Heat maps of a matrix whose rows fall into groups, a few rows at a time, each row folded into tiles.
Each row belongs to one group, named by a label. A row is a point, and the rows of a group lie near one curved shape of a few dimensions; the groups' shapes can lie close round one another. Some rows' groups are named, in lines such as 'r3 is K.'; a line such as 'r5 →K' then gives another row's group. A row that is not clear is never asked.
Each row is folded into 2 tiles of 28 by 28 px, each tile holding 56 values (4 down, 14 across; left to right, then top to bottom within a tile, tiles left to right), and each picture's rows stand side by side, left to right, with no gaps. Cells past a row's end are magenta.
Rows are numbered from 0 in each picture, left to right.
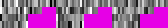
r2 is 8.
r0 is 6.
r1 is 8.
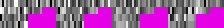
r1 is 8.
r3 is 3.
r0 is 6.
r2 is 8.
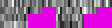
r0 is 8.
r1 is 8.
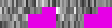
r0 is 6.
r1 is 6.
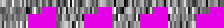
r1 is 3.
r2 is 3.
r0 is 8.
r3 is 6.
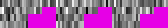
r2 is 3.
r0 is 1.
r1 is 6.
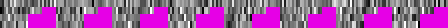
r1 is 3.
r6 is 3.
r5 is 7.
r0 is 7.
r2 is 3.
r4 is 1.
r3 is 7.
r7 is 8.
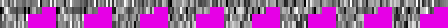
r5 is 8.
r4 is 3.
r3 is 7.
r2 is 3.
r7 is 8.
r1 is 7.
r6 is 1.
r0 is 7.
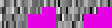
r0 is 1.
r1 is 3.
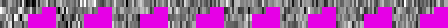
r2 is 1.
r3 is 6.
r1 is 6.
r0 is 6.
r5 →3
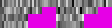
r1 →6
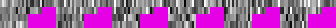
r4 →7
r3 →6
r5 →6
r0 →8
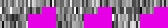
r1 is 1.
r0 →6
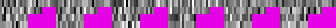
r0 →3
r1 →3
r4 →3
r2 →3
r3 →1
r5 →3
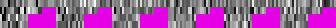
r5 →3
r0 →3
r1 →6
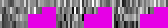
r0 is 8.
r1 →1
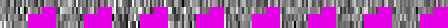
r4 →1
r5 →1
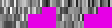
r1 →3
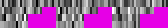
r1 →3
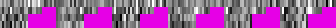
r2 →1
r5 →8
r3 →8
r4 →8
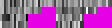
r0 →1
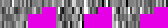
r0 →8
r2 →1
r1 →8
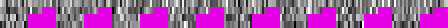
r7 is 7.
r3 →3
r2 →7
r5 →8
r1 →1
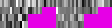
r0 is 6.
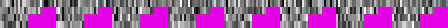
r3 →8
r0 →3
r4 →1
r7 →7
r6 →3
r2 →3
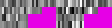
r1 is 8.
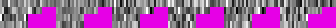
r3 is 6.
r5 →1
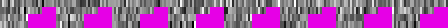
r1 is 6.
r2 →3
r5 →1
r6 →3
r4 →7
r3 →8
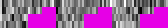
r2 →8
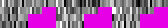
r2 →6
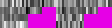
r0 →8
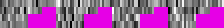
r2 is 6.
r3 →7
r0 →3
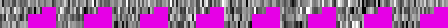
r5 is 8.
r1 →3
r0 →3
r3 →7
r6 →8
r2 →1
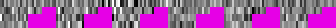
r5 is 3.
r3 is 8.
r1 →8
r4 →3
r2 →6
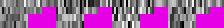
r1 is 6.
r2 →3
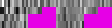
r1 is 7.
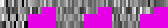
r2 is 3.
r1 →6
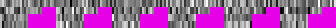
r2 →7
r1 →1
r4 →8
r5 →7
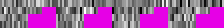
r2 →7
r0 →6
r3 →3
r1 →3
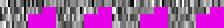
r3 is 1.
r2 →1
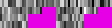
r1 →3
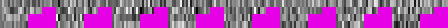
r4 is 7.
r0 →6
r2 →3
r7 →1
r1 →7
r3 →8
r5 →7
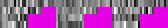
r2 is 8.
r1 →8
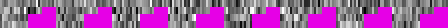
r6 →8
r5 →6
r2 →6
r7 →6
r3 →1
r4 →8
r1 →6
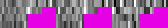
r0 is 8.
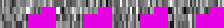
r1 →1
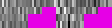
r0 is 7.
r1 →6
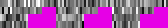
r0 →6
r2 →6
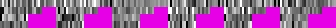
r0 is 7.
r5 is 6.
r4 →6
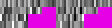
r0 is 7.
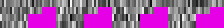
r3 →6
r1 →3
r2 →7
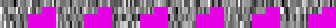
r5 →1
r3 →1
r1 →1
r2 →3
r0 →1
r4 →3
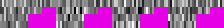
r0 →3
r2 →8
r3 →7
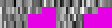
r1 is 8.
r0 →1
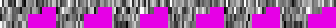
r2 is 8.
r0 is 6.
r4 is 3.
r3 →3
